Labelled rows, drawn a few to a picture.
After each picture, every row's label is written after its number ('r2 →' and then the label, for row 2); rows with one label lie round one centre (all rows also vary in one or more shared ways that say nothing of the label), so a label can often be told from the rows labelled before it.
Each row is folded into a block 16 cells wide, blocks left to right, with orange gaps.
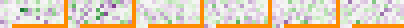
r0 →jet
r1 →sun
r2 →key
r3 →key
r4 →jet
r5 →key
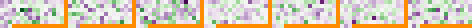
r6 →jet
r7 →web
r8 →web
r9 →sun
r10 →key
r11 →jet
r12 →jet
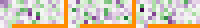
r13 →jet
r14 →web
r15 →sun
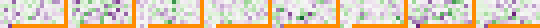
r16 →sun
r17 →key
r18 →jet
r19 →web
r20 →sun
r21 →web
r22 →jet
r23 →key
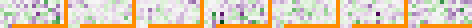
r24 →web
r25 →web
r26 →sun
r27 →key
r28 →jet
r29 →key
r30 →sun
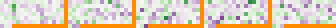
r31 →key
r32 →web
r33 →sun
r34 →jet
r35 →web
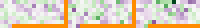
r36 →web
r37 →sun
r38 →sun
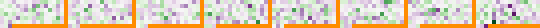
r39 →web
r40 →key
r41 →sun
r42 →web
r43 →jet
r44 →jet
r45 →jet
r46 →key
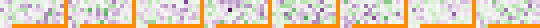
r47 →key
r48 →jet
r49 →key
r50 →web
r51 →key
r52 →jet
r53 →sun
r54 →jet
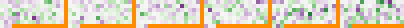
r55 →jet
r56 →web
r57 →web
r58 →sun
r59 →jet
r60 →web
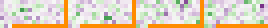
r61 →jet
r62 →key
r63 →web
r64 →web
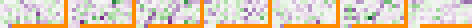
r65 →key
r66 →jet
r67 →sun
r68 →sun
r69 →key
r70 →sun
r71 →sun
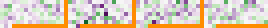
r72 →web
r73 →key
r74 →web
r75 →web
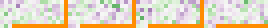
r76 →web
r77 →key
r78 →sun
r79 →web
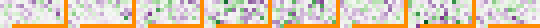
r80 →web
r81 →web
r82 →sun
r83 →sun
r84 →web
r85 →sun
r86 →key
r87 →jet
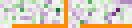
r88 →key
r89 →sun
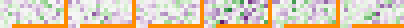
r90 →key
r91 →jet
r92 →jet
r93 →sun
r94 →sun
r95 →sun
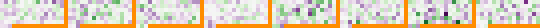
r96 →sun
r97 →jet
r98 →sun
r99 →jet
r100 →web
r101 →key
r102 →key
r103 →key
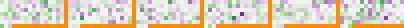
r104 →web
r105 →key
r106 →sun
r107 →sun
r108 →sun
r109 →web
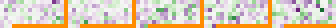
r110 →sun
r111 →key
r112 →jet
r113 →sun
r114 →web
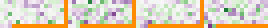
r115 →key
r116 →sun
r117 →jet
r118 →jet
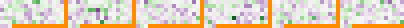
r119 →key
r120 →jet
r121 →key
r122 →sun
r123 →key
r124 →web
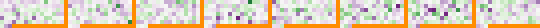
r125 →jet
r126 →web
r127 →web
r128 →jet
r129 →jet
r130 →web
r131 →web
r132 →sun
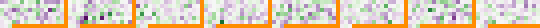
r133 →sun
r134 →jet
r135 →web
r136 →key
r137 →web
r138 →key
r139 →key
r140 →key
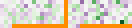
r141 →key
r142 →sun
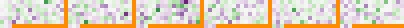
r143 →jet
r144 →key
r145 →key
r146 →sun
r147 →jet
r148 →jet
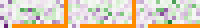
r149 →jet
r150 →jet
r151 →jet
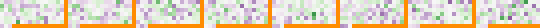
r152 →key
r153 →sun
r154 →sun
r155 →key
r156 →jet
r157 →key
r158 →sun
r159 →jet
